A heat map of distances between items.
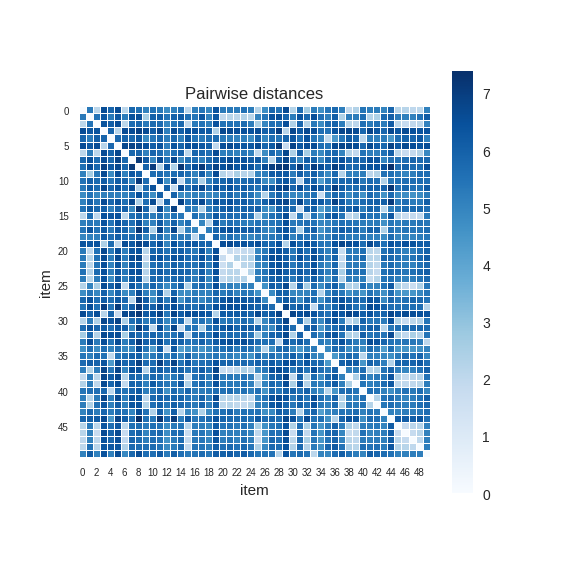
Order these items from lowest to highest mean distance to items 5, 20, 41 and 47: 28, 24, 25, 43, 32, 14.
24, 25, 32, 43, 14, 28
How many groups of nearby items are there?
11
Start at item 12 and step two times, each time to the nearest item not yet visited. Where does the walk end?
26
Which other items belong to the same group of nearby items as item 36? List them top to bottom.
44
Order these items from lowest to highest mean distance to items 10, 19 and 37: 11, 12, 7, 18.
12, 18, 7, 11
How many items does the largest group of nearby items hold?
13
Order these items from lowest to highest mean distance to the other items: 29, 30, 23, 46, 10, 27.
46, 30, 23, 10, 27, 29
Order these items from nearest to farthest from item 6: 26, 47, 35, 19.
47, 26, 35, 19
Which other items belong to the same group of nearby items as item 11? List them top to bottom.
8, 13
